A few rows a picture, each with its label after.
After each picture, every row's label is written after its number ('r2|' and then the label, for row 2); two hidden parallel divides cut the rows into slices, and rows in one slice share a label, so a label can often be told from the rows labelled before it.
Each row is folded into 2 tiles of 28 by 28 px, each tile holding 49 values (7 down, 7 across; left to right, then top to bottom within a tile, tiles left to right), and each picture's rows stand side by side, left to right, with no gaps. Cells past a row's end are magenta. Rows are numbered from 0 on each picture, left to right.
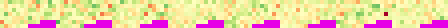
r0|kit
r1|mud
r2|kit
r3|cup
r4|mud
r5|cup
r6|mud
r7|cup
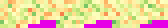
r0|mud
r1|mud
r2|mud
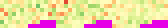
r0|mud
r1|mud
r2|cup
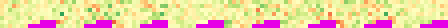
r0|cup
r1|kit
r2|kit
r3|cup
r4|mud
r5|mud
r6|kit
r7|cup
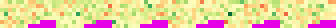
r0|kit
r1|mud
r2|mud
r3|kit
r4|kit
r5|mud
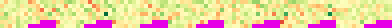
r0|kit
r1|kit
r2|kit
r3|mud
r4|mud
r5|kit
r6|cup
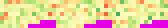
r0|mud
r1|mud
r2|kit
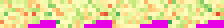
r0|kit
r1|mud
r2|kit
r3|mud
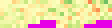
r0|cup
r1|kit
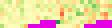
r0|cup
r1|mud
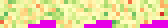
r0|kit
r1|kit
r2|mud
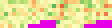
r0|kit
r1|mud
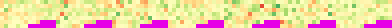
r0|cup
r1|mud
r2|kit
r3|cup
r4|kit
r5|kit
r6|cup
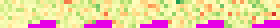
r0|cup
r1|mud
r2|kit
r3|kit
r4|mud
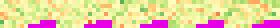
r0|mud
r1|mud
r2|kit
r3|mud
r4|kit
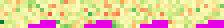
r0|mud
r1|mud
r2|mud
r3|kit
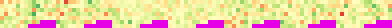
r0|mud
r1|mud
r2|cup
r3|cup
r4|kit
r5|mud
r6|mud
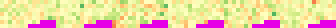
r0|cup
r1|cup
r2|kit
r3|cup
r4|kit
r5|cup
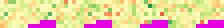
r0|kit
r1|mud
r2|mud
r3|mud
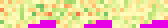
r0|mud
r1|kit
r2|cup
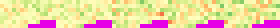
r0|cup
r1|cup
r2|mud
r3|kit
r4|kit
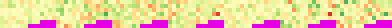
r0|cup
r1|kit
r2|kit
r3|mud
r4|cup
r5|mud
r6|kit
